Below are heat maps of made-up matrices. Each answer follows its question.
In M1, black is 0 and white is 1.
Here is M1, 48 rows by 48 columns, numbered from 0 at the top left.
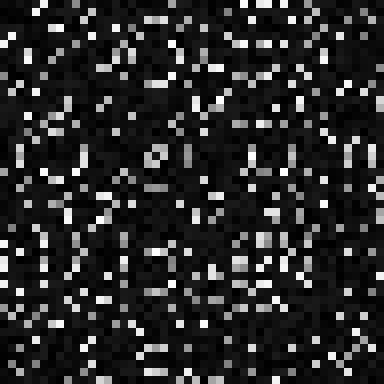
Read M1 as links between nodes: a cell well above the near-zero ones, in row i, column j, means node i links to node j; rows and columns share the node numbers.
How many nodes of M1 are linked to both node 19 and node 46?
8
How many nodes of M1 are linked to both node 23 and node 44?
1
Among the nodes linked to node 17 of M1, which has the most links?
node 4
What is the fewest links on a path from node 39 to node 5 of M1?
7
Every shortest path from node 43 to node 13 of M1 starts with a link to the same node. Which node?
node 2
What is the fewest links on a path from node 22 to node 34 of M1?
2
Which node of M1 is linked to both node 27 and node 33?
node 26
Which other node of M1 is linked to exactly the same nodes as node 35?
node 9
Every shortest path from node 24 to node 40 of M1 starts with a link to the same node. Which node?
node 47
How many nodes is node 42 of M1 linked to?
5
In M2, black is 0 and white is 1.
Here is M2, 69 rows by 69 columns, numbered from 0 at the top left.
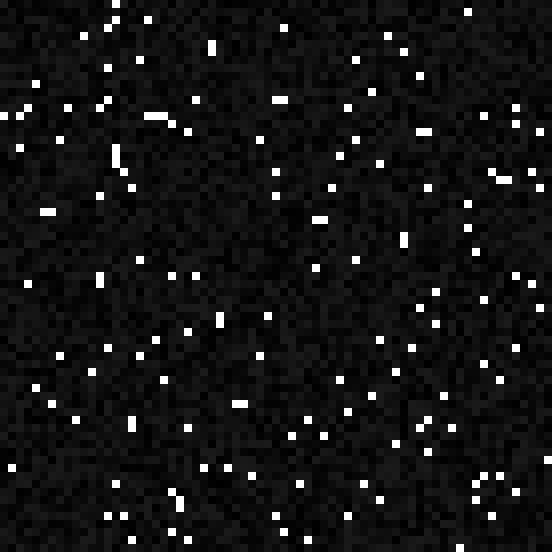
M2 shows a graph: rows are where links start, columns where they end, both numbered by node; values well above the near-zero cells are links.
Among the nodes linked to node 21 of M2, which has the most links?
node 34
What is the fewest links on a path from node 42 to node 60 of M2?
3
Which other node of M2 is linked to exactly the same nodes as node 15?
node 61
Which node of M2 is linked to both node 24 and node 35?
node 12
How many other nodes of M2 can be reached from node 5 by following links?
5
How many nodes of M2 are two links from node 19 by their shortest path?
6
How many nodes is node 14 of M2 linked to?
6
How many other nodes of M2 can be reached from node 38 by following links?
8
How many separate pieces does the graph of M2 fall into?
11
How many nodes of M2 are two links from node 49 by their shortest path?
1
